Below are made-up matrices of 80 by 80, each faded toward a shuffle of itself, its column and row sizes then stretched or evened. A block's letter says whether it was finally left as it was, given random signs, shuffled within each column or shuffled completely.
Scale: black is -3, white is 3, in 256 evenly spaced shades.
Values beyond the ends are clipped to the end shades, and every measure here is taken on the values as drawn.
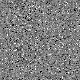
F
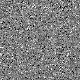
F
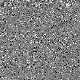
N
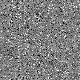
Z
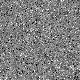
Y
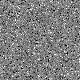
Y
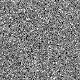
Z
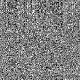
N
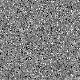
F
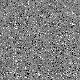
F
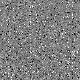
F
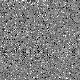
N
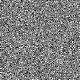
N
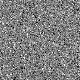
Z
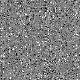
N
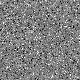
Y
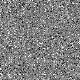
F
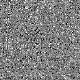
N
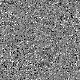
F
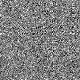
N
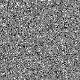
F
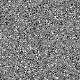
F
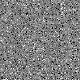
N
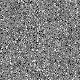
Z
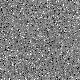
Y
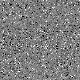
F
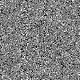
Z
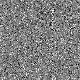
Z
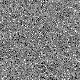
Z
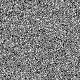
Y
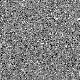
F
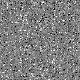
N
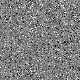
Z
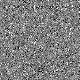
F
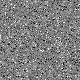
Y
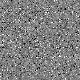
F
